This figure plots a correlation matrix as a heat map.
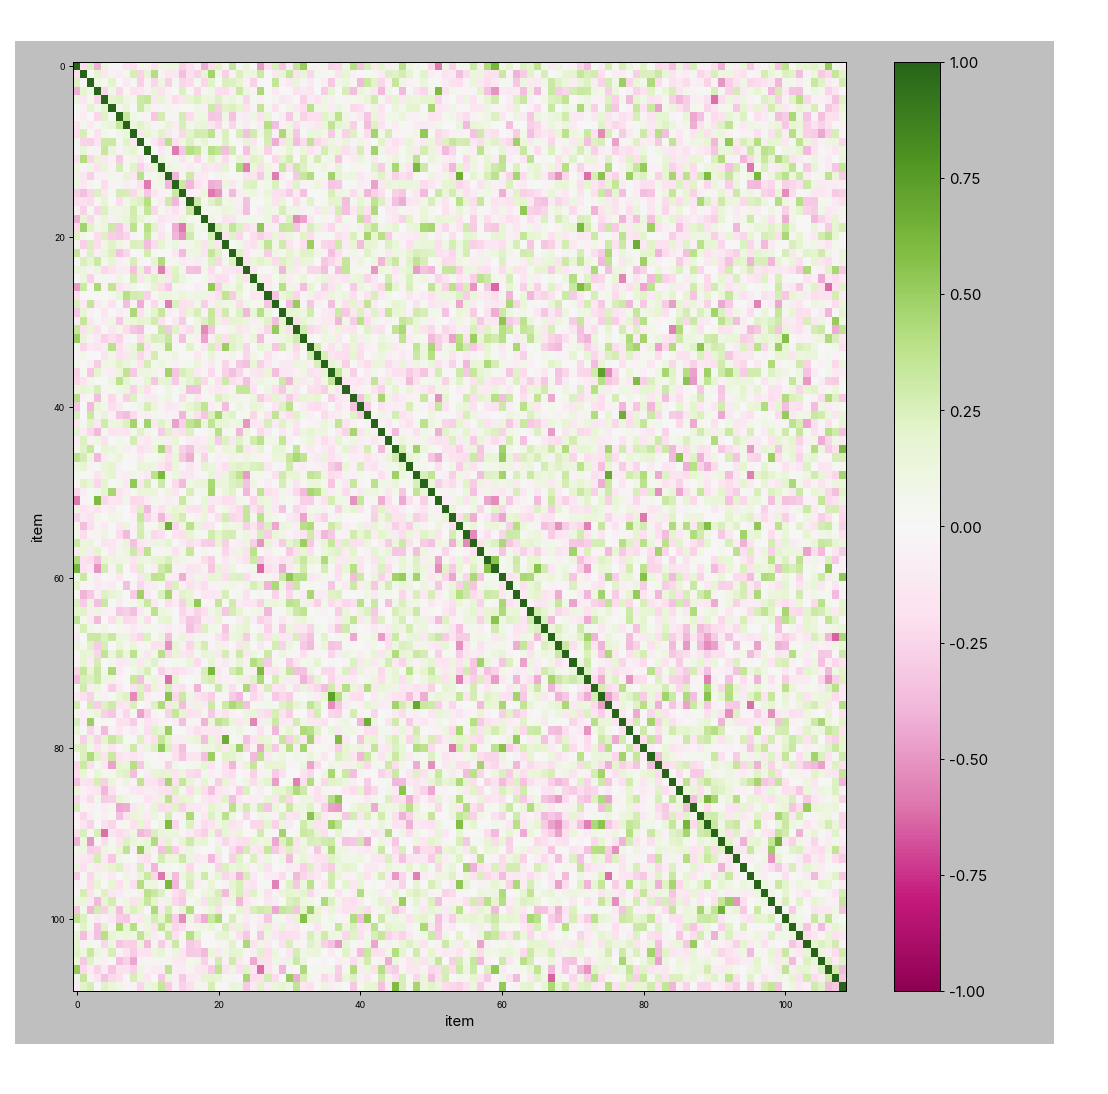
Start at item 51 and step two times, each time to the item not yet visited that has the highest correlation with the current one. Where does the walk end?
26
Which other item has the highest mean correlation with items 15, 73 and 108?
83
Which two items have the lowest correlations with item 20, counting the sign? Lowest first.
15, 14
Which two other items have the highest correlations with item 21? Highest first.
79, 33
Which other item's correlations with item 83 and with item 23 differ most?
74
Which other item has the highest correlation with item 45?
108
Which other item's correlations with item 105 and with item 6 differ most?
101
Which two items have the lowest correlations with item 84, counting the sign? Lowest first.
31, 28
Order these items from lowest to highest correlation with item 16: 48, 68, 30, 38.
38, 68, 48, 30
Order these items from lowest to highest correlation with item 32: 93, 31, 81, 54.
81, 93, 31, 54
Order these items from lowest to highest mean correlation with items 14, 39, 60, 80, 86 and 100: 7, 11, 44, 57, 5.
5, 7, 57, 44, 11
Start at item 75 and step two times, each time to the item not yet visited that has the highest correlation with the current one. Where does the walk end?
12
